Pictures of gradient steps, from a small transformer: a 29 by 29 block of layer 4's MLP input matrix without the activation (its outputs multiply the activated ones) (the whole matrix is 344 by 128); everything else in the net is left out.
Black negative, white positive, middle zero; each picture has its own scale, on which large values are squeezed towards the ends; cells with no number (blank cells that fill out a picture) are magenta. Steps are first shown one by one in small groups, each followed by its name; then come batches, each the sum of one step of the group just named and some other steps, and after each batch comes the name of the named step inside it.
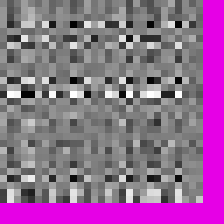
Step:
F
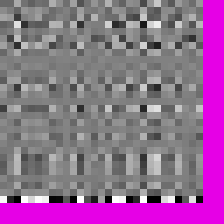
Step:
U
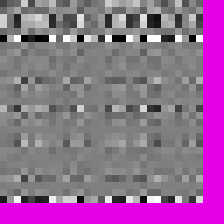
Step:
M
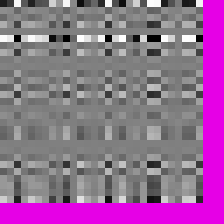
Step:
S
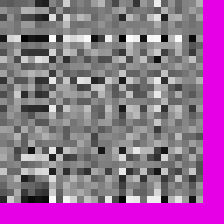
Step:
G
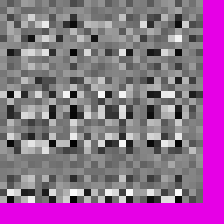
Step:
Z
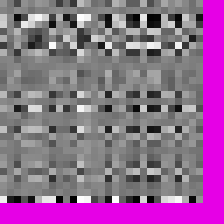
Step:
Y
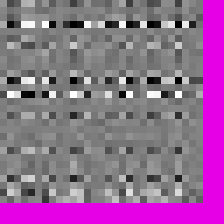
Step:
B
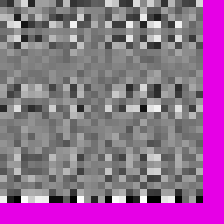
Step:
U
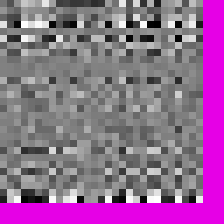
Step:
F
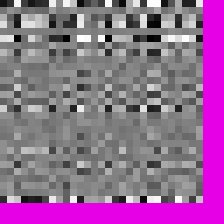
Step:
S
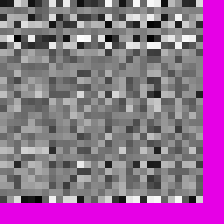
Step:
S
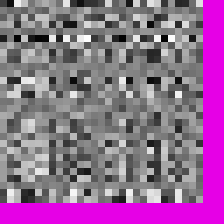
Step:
F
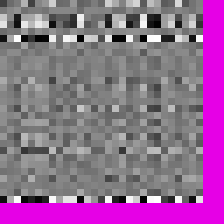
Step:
M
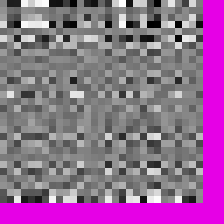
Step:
B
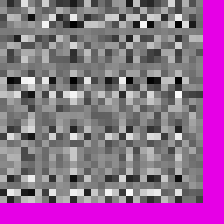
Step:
B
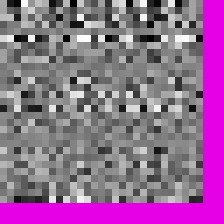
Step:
G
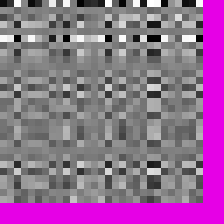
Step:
S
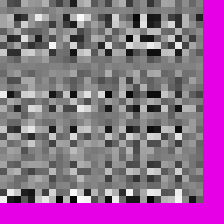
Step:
Y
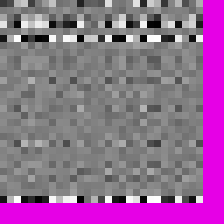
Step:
M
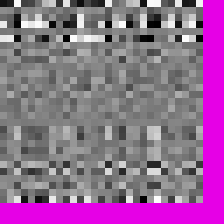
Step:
S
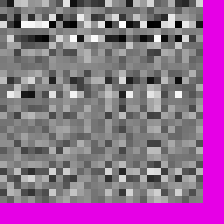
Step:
B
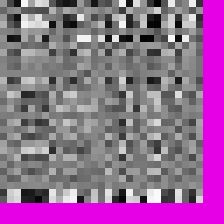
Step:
B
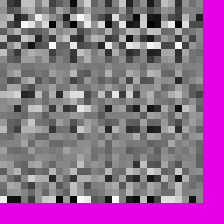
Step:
Y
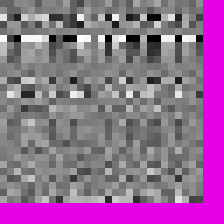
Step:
F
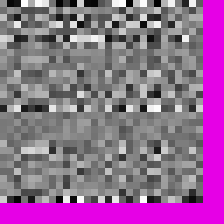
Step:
U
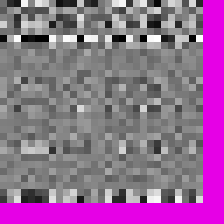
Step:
M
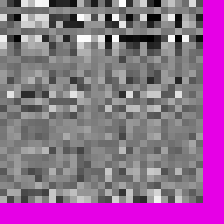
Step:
B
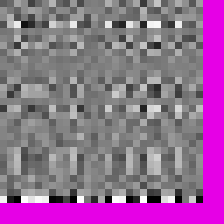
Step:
U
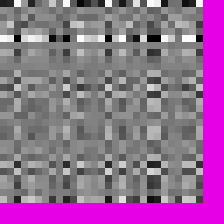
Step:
S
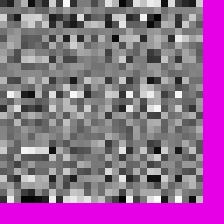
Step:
F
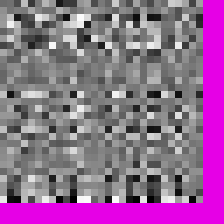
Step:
Y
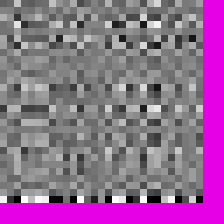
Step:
U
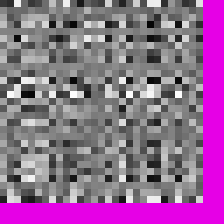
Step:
F
